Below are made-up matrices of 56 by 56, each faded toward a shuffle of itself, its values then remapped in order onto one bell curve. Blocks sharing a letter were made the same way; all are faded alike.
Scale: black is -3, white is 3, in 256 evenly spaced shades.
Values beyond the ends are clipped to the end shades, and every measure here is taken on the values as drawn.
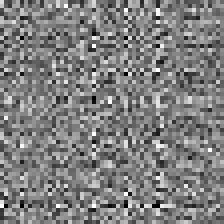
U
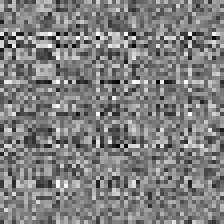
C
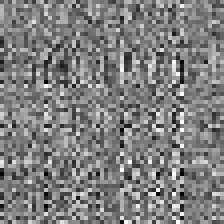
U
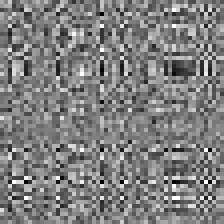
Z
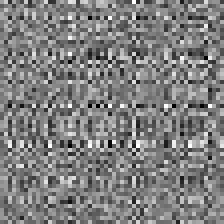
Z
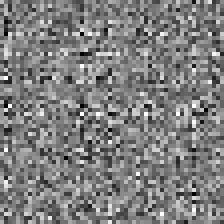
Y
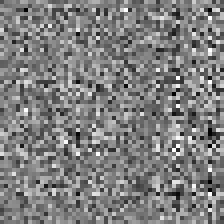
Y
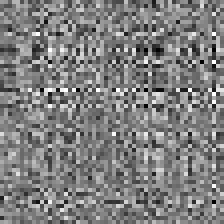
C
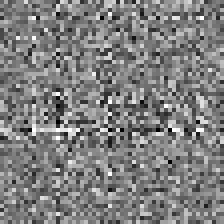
Y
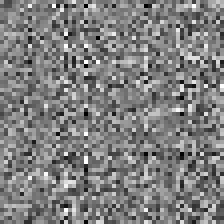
Y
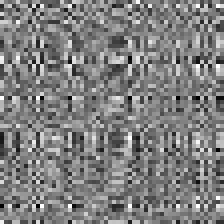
Z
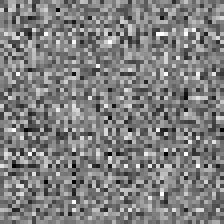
Y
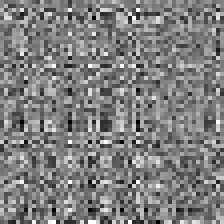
C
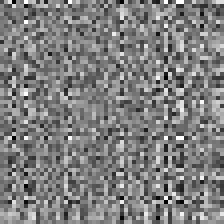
U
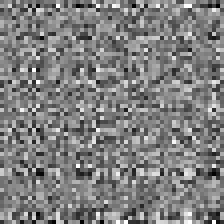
C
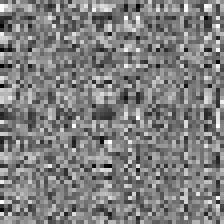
U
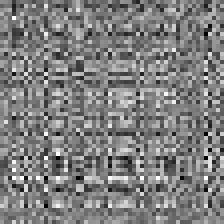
Z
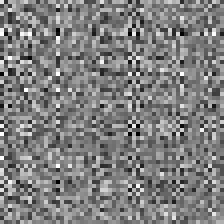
U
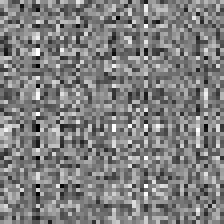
U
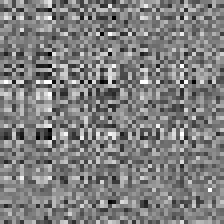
Z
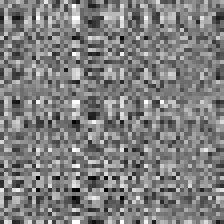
Z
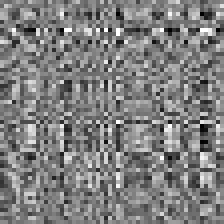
Z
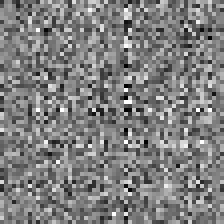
Y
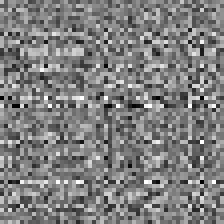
C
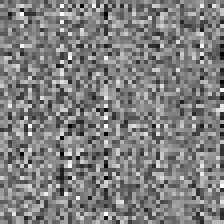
Y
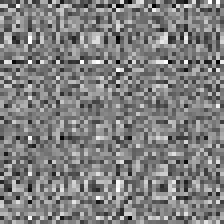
C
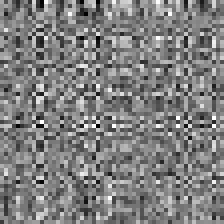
Z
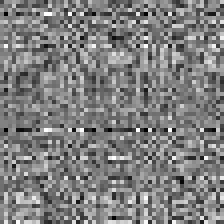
C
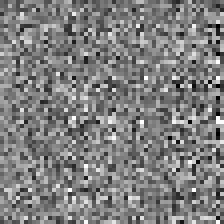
Y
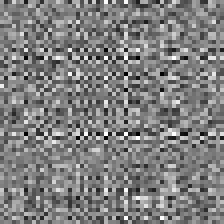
Z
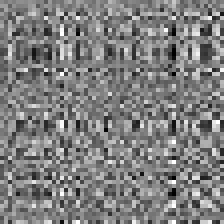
Z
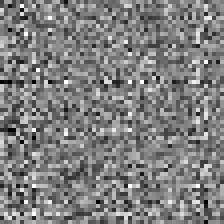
Y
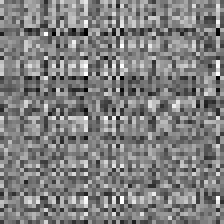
Z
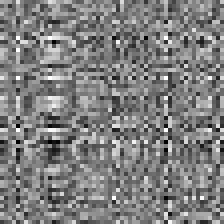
Z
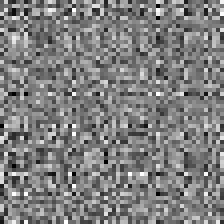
C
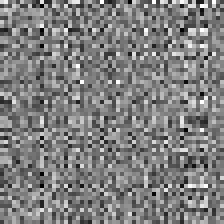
C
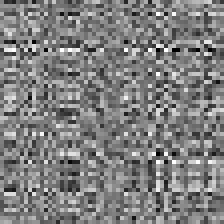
Z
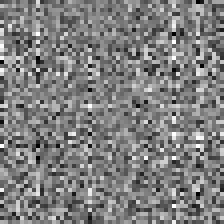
Y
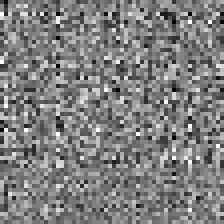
Y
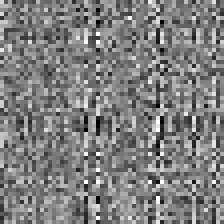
U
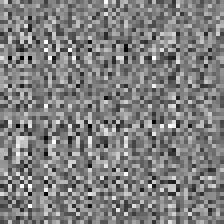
U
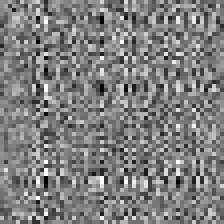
U
